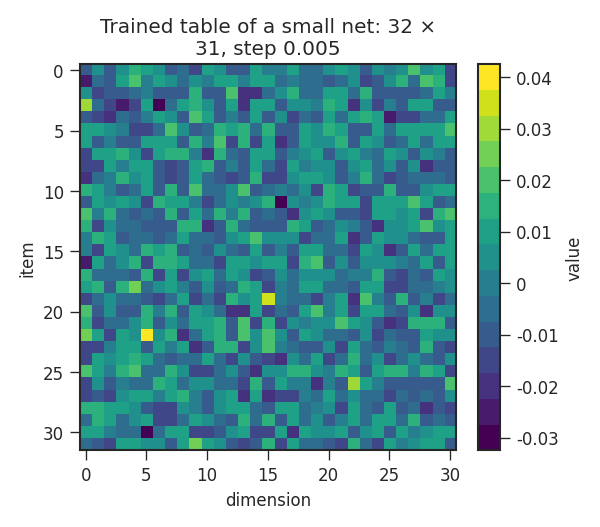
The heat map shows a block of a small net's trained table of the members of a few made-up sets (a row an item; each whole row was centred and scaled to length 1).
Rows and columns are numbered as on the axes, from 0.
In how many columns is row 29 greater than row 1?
17
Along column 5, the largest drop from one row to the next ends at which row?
23
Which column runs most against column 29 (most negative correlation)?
14
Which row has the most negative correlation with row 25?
4
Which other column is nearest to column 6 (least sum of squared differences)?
3
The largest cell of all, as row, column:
22, 5
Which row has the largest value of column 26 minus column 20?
1
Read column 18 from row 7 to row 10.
0.005 0 0.01 0.005
